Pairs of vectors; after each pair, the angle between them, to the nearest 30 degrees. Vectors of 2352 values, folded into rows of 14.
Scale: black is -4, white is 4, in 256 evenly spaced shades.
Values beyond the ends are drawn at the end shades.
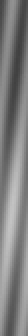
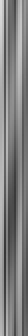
120 degrees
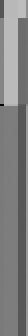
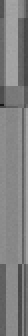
60 degrees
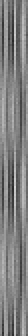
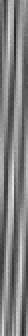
120 degrees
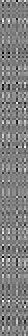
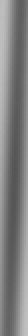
90 degrees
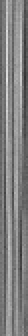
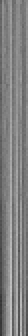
60 degrees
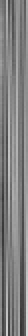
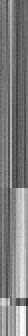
120 degrees
